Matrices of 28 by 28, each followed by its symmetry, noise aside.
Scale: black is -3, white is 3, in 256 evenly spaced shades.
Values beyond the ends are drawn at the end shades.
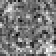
symmetric.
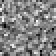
no symmetry.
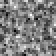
antisymmetric.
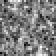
same after a half turn.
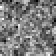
symmetric across the other diagonal.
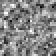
symmetric.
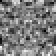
mirrored left to right.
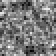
same after a half turn.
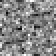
same after a half turn.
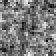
same after a half turn.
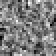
antisymmetric.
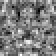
mirrored left to right.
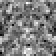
mirrored left to right.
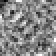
symmetric.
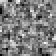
symmetric across the other diagonal.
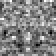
mirrored left to right.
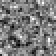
symmetric across the other diagonal.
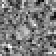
symmetric across the other diagonal.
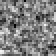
no symmetry.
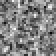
same after a half turn.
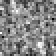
same after a half turn.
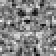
mirrored left to right.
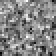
no symmetry.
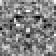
mirrored left to right.
